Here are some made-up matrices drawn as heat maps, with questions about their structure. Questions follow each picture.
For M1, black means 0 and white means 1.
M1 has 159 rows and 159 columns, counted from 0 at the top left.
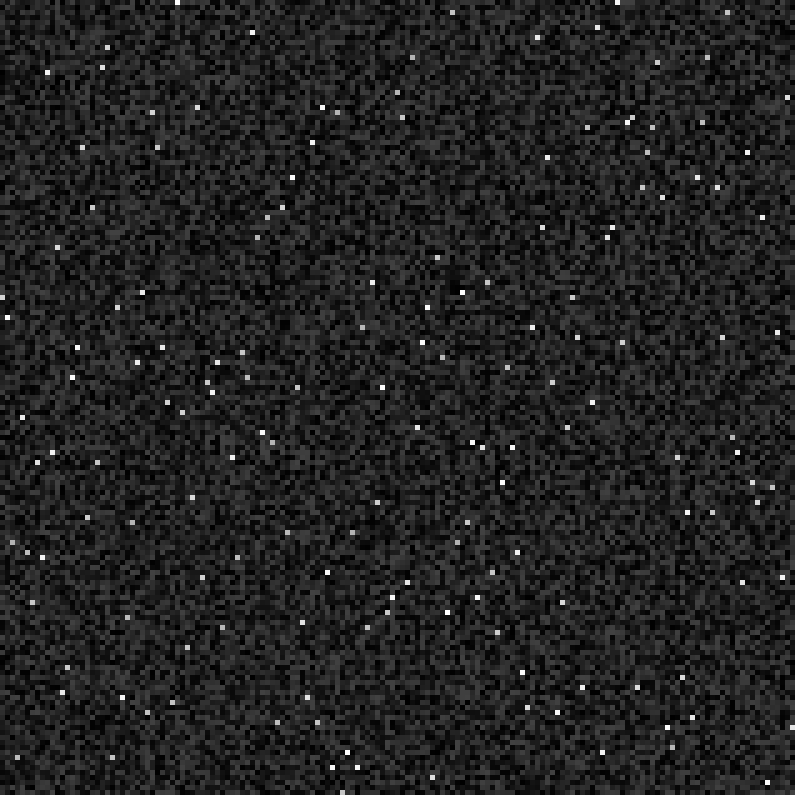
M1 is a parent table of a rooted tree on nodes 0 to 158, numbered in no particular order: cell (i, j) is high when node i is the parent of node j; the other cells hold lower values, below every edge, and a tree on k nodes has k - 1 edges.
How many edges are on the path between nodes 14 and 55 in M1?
7
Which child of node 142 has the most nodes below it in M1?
111
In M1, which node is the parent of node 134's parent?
30
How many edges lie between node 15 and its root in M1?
6
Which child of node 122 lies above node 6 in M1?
89
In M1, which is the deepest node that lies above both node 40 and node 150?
96
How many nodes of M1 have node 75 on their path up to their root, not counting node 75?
12
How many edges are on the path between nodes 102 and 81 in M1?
3
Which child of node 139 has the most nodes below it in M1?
61
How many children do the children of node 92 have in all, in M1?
2
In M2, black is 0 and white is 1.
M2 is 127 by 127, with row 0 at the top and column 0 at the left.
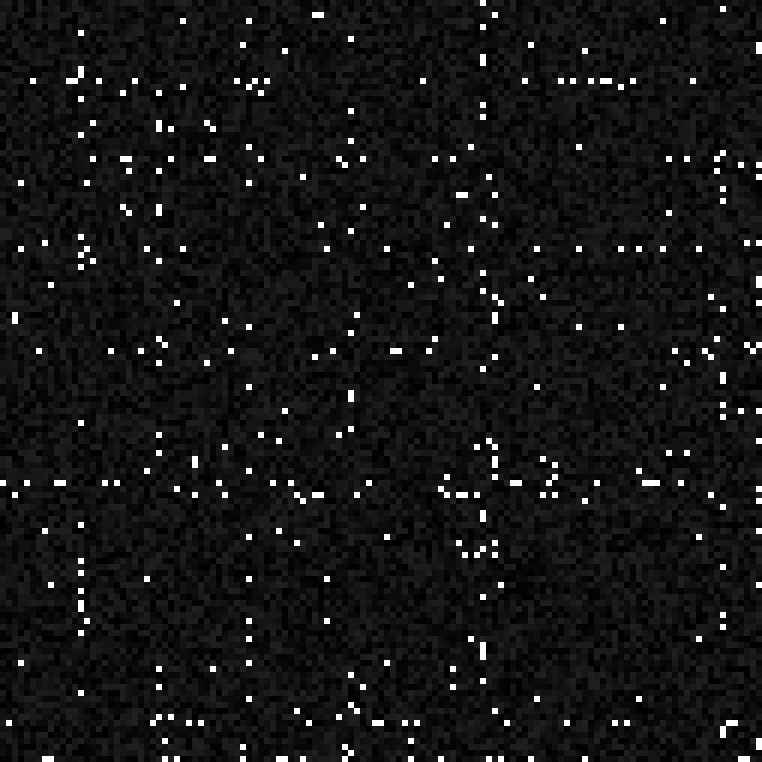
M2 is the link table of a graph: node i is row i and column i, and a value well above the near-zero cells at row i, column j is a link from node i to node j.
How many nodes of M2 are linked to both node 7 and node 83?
1
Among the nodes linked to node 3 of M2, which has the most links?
node 41
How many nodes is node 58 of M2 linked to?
11
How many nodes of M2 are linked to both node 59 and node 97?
0
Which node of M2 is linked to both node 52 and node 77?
node 82
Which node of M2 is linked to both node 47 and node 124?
node 126
